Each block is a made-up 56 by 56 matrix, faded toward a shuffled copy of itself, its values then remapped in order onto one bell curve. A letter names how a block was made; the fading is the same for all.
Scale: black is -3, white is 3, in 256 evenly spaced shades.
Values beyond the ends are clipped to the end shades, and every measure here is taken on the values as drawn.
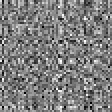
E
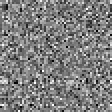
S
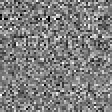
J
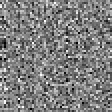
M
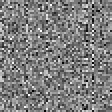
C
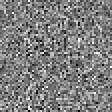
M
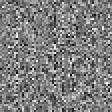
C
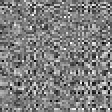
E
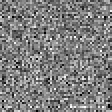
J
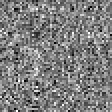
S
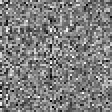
C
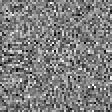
S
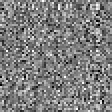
S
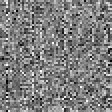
C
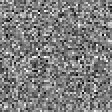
S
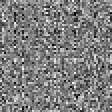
C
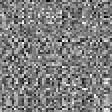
E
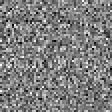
S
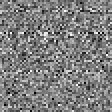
J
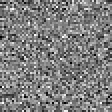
J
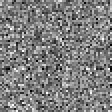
S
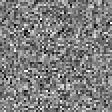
S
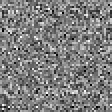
S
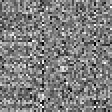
C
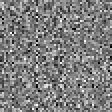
M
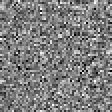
S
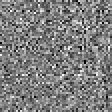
J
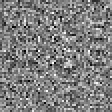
S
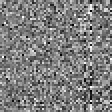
C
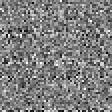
J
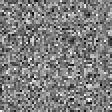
M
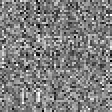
M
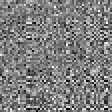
E
